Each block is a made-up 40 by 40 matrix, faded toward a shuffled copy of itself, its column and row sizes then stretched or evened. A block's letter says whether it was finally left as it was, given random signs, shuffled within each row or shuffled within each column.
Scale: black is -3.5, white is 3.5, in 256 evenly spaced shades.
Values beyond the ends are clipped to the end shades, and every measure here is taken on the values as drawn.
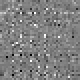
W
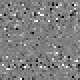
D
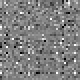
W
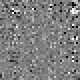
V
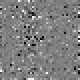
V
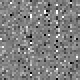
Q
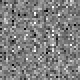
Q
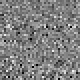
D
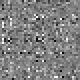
V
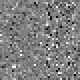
Q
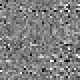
W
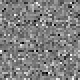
D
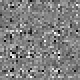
V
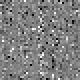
Q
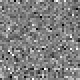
D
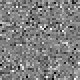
D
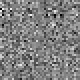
V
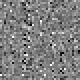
Q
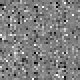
Q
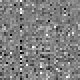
W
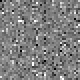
Q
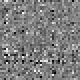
V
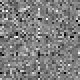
V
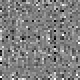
W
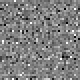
D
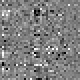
W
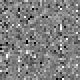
Q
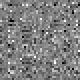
W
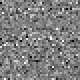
D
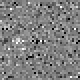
D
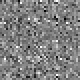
V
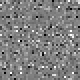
D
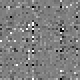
V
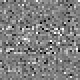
D
